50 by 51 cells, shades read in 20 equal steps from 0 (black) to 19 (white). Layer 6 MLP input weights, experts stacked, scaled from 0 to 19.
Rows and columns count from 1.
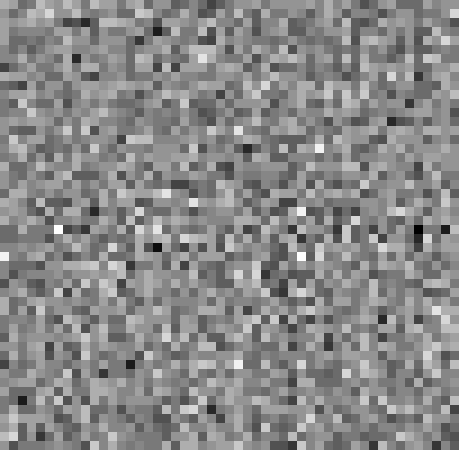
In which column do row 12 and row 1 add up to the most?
39
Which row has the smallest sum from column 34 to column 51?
14
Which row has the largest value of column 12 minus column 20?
37
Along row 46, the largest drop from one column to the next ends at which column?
51
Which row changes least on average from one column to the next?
13
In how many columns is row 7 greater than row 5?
24
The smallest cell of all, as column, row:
47, 26
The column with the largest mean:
27
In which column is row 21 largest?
41
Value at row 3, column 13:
14
